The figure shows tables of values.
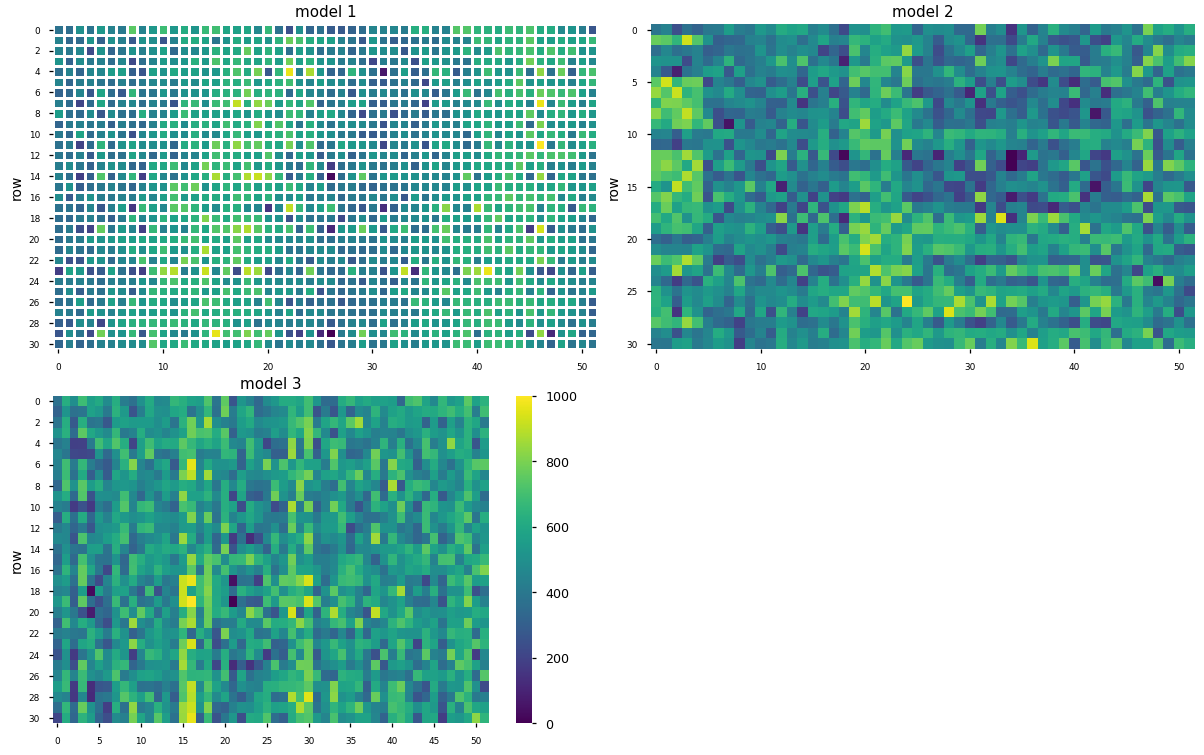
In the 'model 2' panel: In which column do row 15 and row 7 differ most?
40
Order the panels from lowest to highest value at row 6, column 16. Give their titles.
model 2, model 1, model 3
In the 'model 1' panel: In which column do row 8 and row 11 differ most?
46
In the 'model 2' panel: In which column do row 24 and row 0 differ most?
48
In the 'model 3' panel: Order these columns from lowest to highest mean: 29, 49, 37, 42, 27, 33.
37, 27, 42, 33, 29, 49
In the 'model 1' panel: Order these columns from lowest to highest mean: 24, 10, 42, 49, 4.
4, 49, 24, 10, 42
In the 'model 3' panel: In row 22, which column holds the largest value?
20
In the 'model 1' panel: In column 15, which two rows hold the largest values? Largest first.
29, 14
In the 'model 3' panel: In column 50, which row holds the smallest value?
24
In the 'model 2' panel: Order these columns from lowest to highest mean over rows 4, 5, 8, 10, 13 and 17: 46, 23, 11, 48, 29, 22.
11, 48, 29, 23, 46, 22
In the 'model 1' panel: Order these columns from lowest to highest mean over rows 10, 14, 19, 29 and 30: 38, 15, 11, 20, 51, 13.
51, 11, 38, 13, 20, 15
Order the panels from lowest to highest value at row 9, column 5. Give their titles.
model 1, model 3, model 2
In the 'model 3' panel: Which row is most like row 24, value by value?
4
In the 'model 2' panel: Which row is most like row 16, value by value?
13
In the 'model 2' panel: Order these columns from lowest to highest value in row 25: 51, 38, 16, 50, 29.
51, 50, 38, 29, 16
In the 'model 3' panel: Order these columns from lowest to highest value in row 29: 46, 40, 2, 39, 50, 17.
46, 2, 39, 17, 50, 40
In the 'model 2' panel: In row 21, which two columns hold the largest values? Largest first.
20, 24
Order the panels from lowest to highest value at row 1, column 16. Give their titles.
model 3, model 1, model 2
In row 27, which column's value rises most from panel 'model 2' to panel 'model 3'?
33
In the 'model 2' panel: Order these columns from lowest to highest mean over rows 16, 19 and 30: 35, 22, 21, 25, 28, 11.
11, 35, 28, 25, 21, 22
